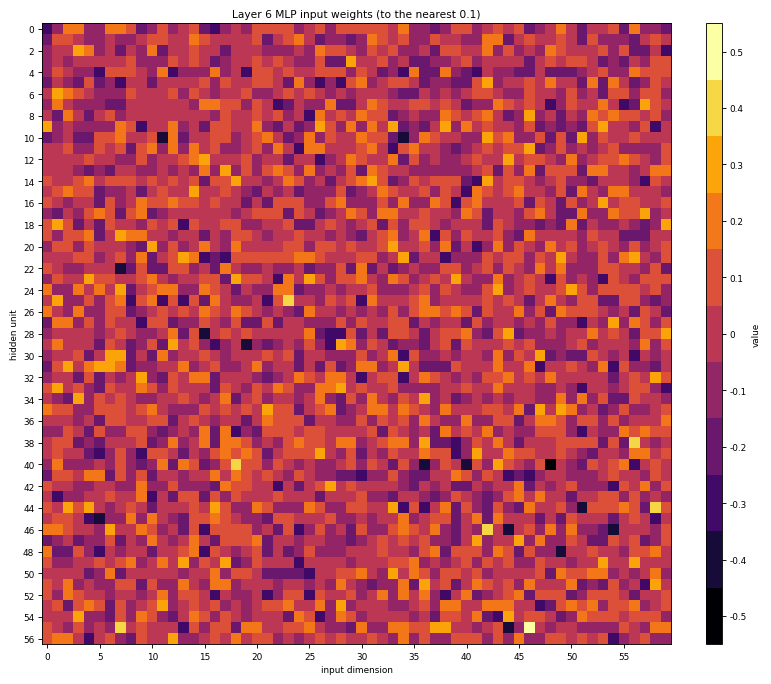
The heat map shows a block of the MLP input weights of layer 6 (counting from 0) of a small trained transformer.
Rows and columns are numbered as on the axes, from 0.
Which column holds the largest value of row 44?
58
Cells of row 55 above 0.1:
12
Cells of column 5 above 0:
12
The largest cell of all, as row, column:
55, 46
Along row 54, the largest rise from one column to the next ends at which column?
44
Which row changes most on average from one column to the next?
40
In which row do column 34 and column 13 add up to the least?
10
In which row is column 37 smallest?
19
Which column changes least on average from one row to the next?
8
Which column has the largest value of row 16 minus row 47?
53
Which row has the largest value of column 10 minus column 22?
23
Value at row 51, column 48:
0
